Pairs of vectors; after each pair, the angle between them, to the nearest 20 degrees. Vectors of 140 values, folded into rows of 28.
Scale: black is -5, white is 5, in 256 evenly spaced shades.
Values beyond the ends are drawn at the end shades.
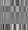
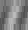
80 degrees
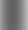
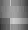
140 degrees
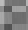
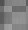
160 degrees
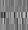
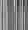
80 degrees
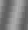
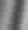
160 degrees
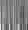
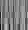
140 degrees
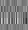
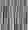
60 degrees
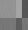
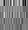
60 degrees
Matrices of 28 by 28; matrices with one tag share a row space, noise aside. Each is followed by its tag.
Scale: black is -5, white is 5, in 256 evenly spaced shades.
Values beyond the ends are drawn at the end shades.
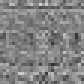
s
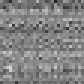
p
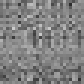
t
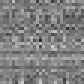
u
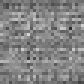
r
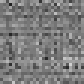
p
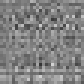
u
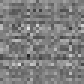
r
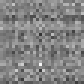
u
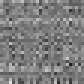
p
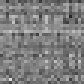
p
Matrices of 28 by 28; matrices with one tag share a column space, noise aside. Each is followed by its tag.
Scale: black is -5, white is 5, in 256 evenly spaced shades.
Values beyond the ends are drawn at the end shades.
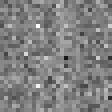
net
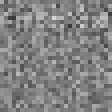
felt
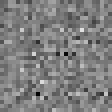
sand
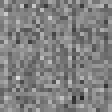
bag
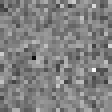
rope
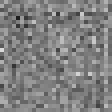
felt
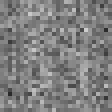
sand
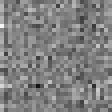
net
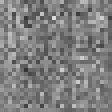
felt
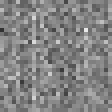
sand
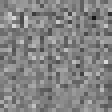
felt
